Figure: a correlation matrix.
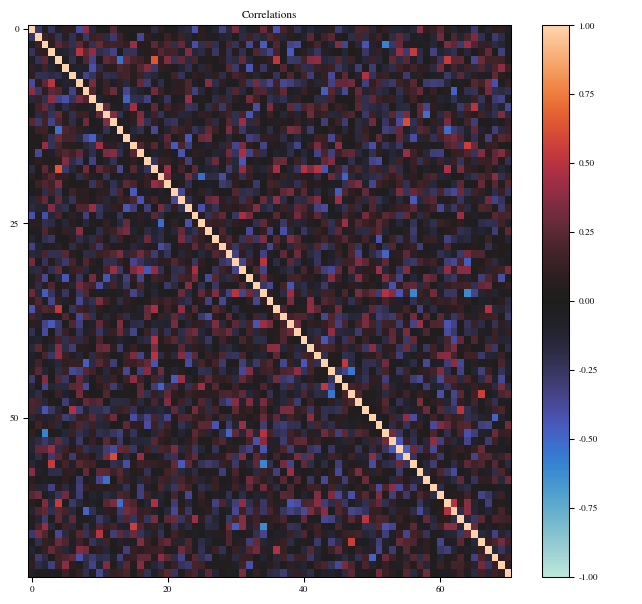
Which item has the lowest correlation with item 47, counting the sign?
44
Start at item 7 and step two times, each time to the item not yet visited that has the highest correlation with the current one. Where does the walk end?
56
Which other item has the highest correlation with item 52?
34
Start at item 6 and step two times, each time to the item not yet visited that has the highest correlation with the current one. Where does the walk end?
63
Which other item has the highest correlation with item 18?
4
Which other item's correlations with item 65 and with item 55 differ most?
12
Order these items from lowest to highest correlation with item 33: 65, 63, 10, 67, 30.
10, 65, 30, 63, 67
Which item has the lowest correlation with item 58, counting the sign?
11
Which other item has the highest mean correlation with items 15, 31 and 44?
64
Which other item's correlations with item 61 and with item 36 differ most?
67
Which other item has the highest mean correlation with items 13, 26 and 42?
22
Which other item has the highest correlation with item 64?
15
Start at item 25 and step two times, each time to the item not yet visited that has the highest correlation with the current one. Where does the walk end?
43
